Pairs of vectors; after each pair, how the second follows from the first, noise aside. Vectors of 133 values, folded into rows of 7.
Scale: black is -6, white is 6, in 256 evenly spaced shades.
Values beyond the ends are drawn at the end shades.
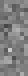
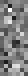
wrapped around, scaled up.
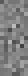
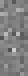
reversed, partly zeroed.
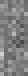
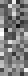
wrapped around, scaled up.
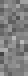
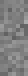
reversed, negated, shrunk.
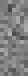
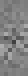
reversed, partly zeroed.
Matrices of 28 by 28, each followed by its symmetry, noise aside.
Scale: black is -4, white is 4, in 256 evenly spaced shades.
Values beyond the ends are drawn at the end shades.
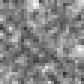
symmetric across the other diagonal.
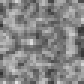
mirrored top to bottom.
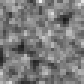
symmetric across the other diagonal.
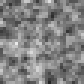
symmetric across the other diagonal.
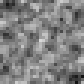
same after a half turn.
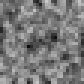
same after a half turn.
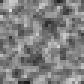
same after a half turn.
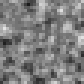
antisymmetric.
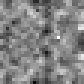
mirrored top to bottom.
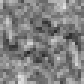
same after a half turn.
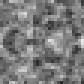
mirrored top to bottom.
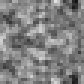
mirrored top to bottom.
